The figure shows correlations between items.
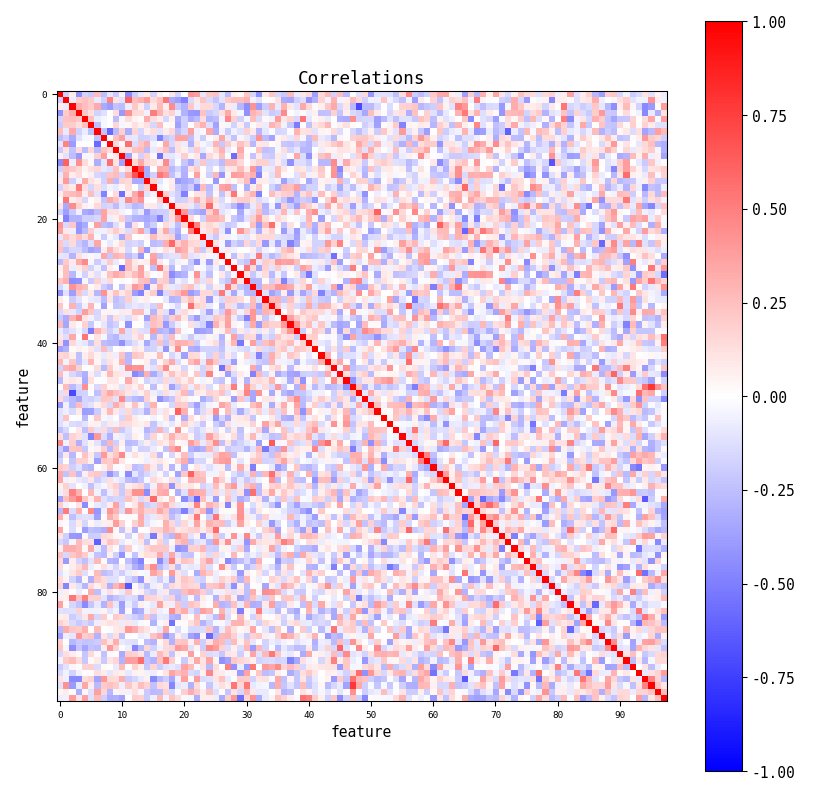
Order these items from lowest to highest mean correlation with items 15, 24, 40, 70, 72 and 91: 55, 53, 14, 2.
14, 53, 2, 55
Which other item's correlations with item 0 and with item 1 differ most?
11
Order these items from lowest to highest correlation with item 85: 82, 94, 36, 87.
36, 87, 82, 94
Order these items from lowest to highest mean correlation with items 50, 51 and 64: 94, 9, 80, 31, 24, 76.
94, 76, 24, 80, 9, 31
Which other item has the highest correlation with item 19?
51
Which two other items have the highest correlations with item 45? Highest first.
89, 24
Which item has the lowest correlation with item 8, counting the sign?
6
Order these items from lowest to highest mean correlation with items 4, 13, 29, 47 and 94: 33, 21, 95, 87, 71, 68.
21, 87, 33, 71, 68, 95
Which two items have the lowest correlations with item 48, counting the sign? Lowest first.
2, 81
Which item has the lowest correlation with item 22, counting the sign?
65
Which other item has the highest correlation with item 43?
56
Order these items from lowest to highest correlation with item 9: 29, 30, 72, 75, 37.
75, 37, 30, 72, 29
